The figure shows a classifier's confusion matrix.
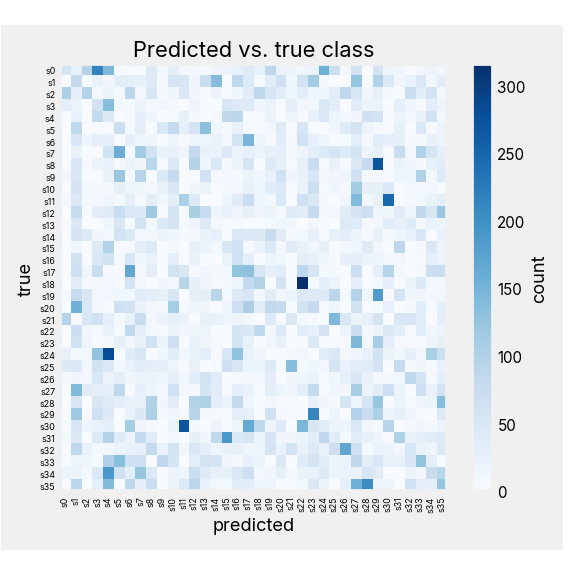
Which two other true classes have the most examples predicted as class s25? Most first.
s21, s19
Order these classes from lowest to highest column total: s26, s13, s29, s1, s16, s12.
s26, s13, s12, s16, s29, s1
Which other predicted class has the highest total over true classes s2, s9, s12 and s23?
s27
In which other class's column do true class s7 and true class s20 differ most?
s1
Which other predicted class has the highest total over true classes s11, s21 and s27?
s30
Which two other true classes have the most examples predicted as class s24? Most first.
s0, s31
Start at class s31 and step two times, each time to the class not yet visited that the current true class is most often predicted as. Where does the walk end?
s4
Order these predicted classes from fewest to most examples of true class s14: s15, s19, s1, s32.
s15, s32, s1, s19
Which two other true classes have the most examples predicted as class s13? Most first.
s5, s28
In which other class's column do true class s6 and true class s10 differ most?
s17
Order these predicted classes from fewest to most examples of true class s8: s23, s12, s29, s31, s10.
s31, s10, s23, s12, s29
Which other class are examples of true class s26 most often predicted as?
s32
